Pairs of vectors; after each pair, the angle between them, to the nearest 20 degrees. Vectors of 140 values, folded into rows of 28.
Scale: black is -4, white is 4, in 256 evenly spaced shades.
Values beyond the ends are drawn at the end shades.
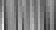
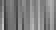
40 degrees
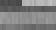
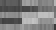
60 degrees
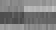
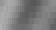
100 degrees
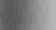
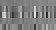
80 degrees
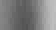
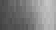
40 degrees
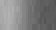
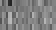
100 degrees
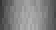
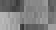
100 degrees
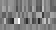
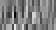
100 degrees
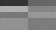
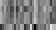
100 degrees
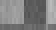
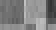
160 degrees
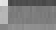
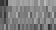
140 degrees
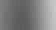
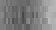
20 degrees
